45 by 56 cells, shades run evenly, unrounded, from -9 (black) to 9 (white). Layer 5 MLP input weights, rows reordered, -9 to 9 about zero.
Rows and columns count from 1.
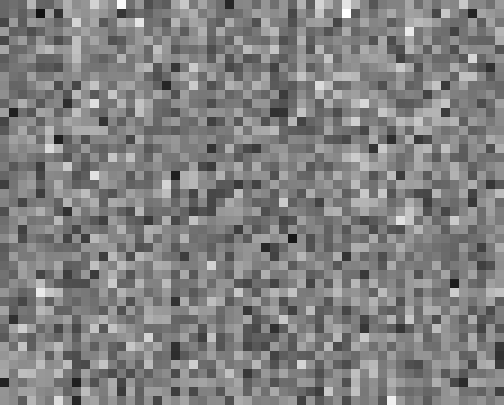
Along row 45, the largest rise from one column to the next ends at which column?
44
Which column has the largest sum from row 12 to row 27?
40
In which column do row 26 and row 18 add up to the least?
27
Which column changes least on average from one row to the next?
23
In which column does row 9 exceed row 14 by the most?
34
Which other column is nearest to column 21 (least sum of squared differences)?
4
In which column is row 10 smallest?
19
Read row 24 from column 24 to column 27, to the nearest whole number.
-4 2 2 2
